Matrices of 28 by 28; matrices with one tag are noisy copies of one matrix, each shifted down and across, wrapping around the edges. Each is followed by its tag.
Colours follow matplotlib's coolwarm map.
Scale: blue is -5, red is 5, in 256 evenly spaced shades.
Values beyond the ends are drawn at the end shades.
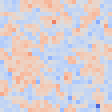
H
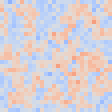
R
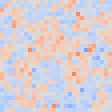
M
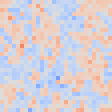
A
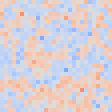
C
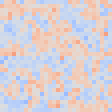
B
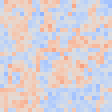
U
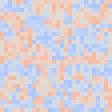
B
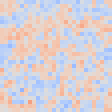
C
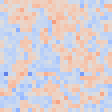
H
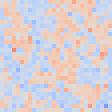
A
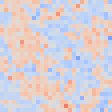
H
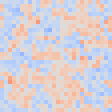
H
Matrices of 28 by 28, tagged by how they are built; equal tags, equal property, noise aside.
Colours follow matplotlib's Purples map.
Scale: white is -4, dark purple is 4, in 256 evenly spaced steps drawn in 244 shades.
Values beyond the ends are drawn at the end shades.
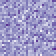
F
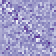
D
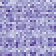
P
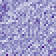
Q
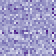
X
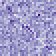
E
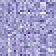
X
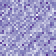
Q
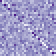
E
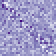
D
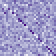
E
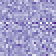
X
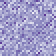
Q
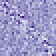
D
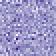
X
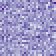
F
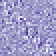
D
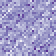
Q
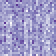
P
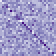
E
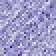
Q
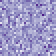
F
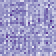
P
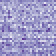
P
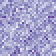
Q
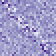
D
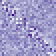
D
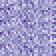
F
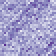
Q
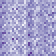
F
